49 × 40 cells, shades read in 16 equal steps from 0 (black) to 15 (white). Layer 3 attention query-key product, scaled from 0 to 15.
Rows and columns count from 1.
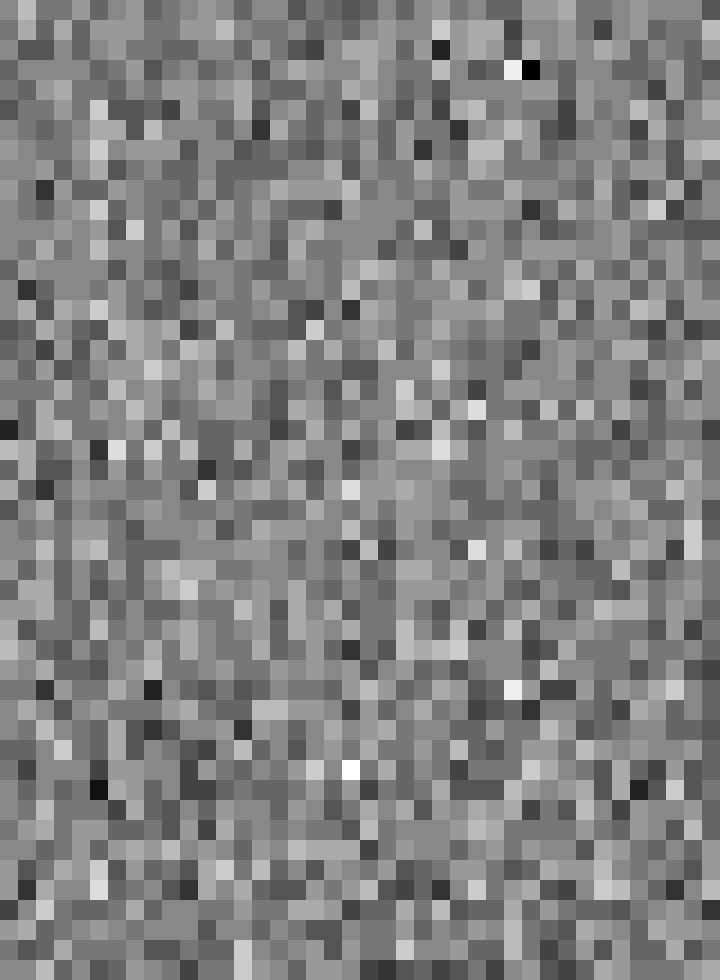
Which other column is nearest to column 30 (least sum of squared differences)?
35
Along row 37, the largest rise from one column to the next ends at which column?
15
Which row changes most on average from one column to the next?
45
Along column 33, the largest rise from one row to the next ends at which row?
38
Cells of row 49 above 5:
30
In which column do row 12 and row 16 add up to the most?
6
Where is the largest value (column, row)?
20, 39
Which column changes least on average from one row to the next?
5
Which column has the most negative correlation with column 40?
18
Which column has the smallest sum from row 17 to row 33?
37
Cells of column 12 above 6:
36
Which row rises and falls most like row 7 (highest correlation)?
47
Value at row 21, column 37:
6
